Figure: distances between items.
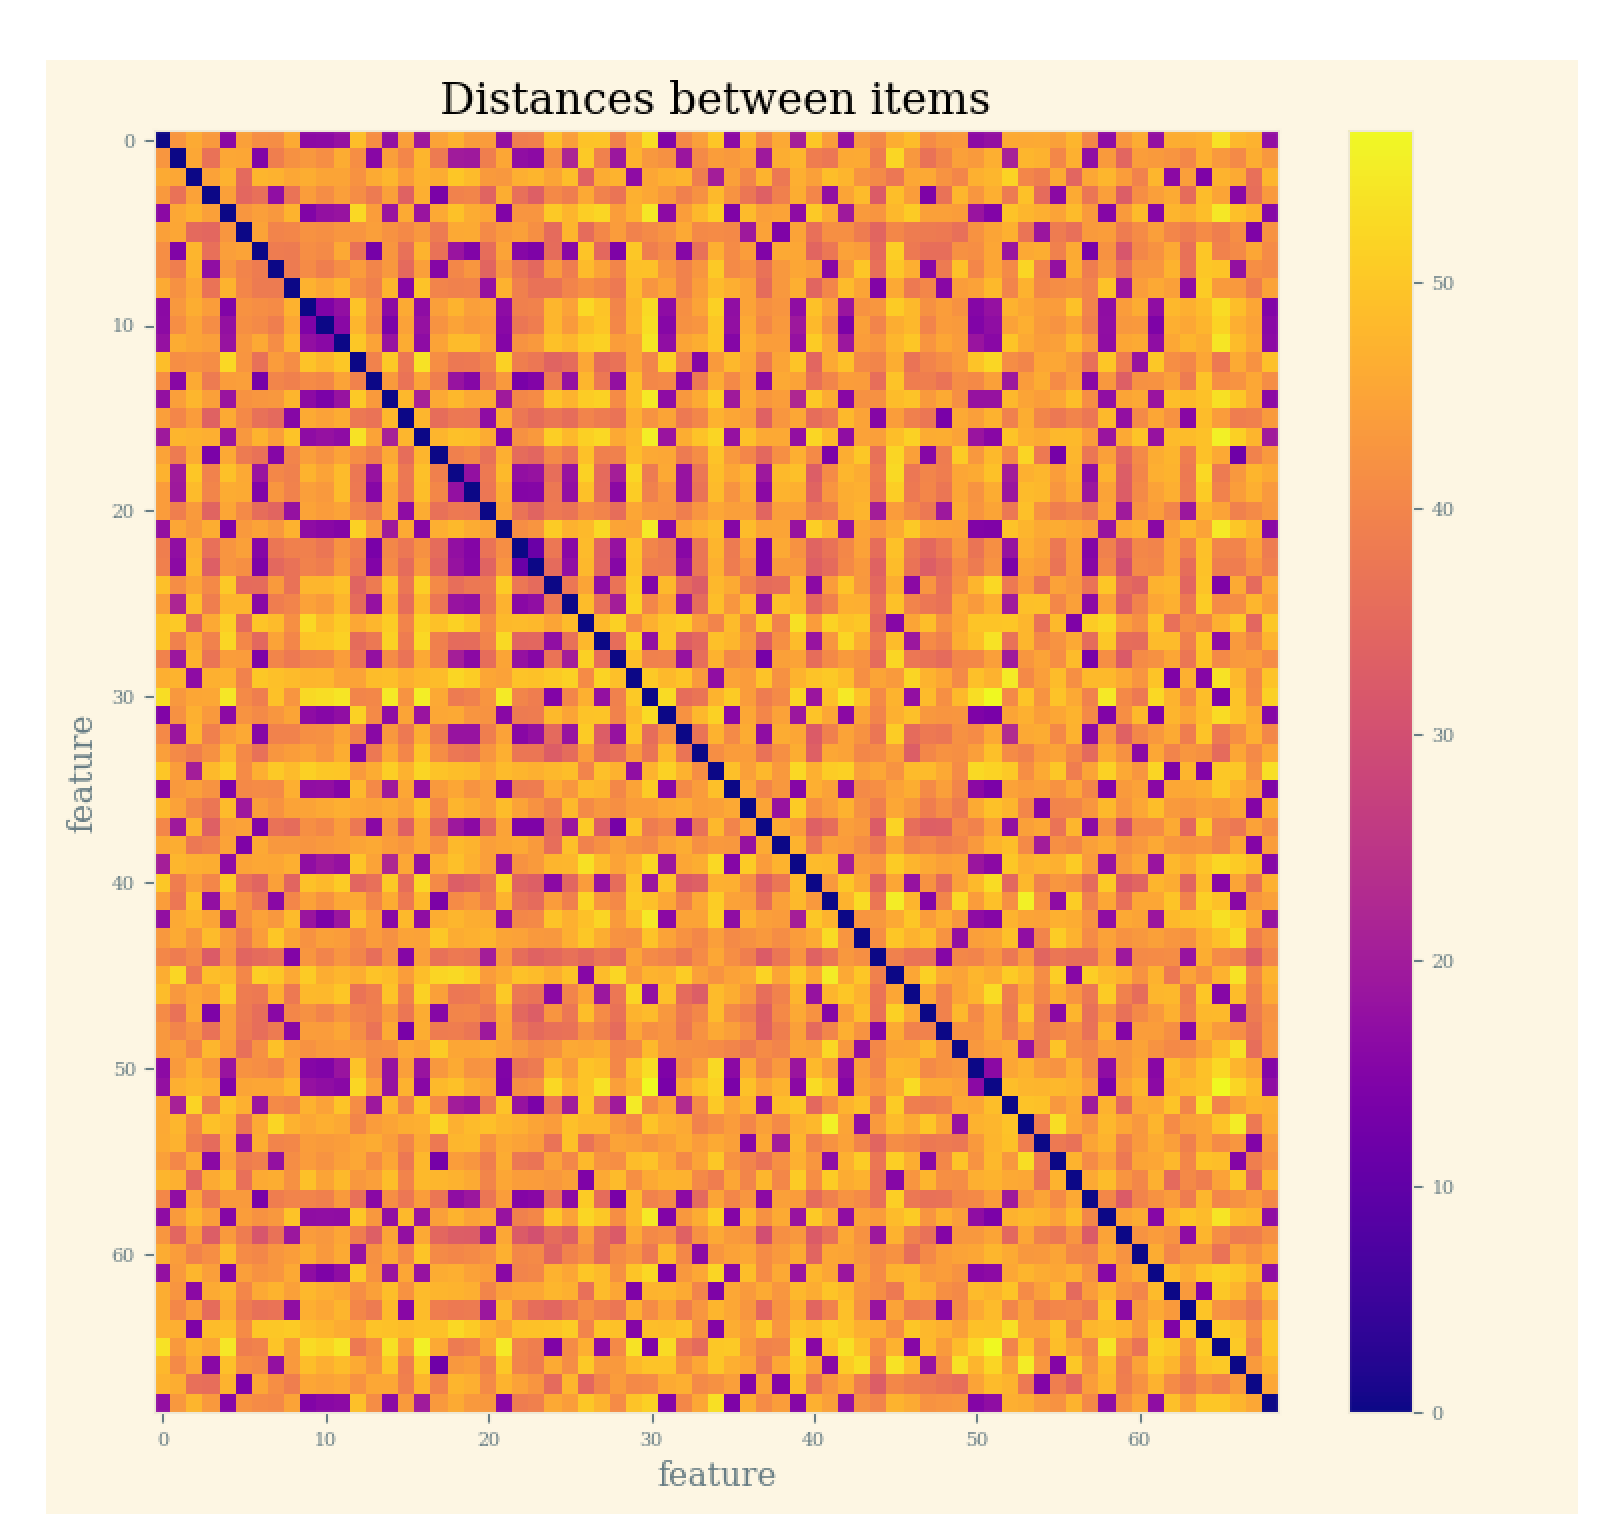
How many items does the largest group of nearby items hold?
17
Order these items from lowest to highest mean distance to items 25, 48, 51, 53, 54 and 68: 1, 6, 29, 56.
6, 1, 56, 29
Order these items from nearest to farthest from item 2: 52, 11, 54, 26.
26, 54, 11, 52
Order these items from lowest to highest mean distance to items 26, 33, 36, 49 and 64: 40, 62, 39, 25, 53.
62, 53, 40, 25, 39
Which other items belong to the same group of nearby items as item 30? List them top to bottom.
24, 27, 40, 46, 65
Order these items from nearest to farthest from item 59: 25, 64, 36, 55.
25, 55, 36, 64
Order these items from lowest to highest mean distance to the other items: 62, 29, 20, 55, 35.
35, 20, 55, 62, 29
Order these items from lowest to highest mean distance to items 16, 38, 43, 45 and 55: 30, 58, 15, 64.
58, 15, 64, 30
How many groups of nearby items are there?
10
